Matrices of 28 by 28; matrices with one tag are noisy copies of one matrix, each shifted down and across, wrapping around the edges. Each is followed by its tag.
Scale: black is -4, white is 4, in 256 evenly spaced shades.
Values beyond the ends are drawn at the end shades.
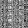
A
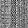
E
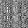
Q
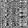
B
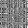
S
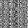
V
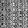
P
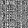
S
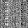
A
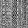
E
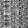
B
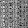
P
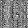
Q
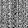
V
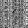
P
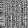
S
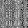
Q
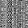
E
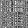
S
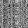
A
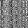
Q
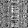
B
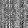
Q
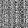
V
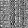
E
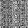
P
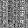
A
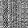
E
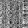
B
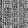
S
